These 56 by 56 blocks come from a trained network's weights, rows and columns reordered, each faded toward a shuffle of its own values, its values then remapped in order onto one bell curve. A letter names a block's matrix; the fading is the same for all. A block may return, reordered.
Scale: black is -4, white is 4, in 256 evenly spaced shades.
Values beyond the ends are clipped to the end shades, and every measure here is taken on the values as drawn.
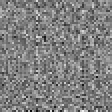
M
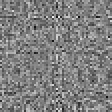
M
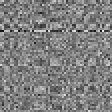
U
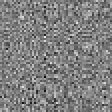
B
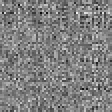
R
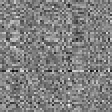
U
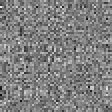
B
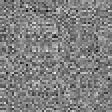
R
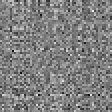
R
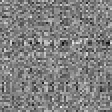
R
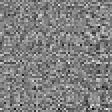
R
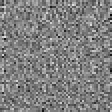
B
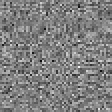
R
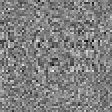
M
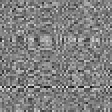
U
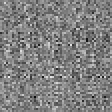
R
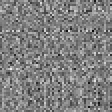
R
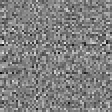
M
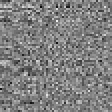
R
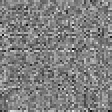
M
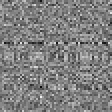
U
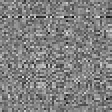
U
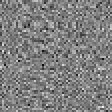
B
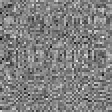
B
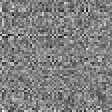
M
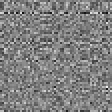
U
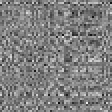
U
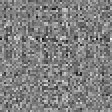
R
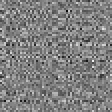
U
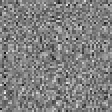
B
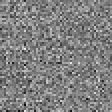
B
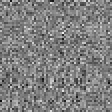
R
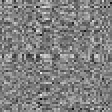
U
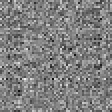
R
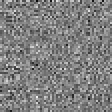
R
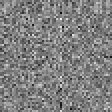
B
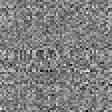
R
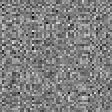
B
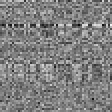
U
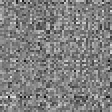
R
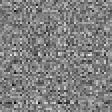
M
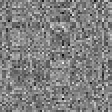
B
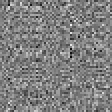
B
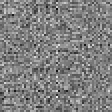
B
